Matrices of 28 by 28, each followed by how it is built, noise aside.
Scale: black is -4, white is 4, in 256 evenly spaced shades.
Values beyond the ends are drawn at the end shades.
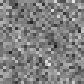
Toeplitz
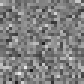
repeating columns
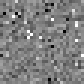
sparse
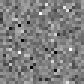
sparse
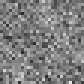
Toeplitz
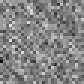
Toeplitz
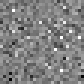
sparse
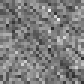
Toeplitz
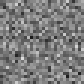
repeating columns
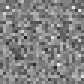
repeating columns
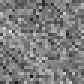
Toeplitz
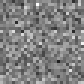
repeating columns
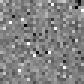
sparse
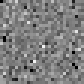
sparse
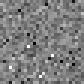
sparse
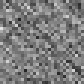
Toeplitz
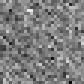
Toeplitz
